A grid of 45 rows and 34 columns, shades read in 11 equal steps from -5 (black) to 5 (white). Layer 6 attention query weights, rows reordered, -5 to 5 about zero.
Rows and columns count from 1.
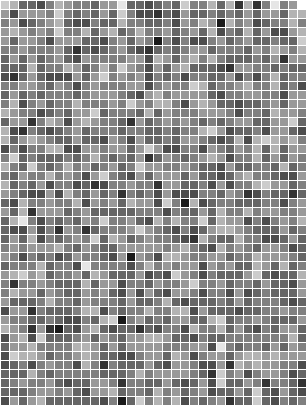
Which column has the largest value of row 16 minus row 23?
21
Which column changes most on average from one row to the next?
2
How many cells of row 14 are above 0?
15
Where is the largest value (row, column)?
1, 34
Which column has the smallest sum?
26
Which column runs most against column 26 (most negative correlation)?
29
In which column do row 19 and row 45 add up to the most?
16
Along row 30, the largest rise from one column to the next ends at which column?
10
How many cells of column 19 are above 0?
17
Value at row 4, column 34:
2
